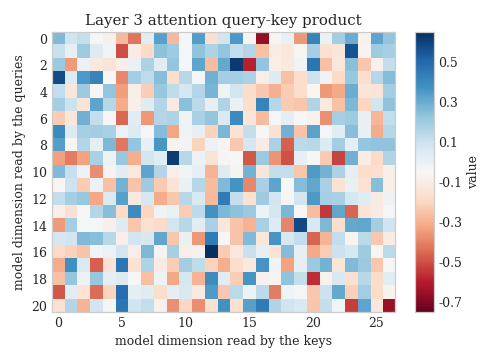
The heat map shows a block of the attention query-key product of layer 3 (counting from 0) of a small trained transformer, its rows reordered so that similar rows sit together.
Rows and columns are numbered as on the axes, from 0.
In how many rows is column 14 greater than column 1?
11
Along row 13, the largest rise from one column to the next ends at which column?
22
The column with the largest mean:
23
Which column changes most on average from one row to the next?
15
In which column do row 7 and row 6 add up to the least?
25
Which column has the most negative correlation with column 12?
20
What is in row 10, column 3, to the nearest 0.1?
-0.4
